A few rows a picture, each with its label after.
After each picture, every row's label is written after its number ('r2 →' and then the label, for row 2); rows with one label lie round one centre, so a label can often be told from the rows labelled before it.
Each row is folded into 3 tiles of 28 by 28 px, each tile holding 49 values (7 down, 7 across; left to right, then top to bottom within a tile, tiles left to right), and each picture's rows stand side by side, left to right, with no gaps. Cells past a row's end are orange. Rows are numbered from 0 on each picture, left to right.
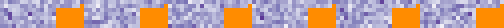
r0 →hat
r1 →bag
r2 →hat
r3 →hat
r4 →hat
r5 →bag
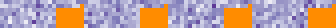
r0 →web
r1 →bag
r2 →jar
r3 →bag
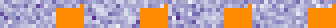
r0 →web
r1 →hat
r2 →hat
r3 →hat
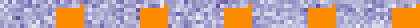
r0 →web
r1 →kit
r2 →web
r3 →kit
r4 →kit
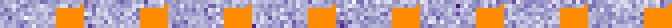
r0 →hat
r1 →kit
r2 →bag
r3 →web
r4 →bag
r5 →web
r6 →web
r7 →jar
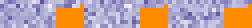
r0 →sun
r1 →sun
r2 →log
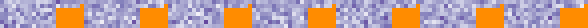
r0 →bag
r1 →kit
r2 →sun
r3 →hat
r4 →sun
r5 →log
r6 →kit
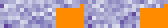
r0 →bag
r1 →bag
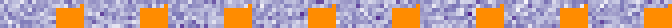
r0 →hat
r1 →jar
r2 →hat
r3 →log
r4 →jar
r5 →bag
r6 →hat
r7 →bag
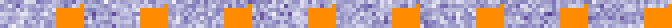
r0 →sun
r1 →hat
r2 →web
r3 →hat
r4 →sun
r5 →bag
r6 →log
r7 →log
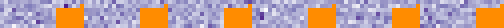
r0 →sun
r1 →web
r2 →web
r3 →hat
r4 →log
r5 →hat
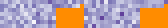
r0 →sun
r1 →web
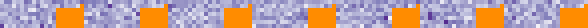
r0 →web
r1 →jar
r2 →sun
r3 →log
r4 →sun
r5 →hat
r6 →hat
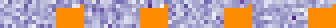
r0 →web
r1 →kit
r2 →sun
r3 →bag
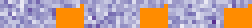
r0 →kit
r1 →hat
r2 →jar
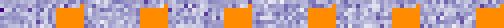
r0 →sun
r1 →kit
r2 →sun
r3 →bag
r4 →jar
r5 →web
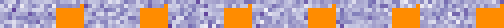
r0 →log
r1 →sun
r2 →web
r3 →hat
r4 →bag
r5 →web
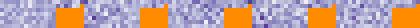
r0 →sun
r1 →hat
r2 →web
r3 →hat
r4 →web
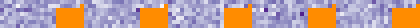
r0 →kit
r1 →kit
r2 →log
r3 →log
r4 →kit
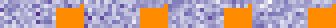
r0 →sun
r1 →web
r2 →jar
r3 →bag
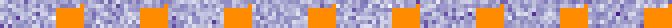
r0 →web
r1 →hat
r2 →bag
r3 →hat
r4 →web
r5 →bag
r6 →hat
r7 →hat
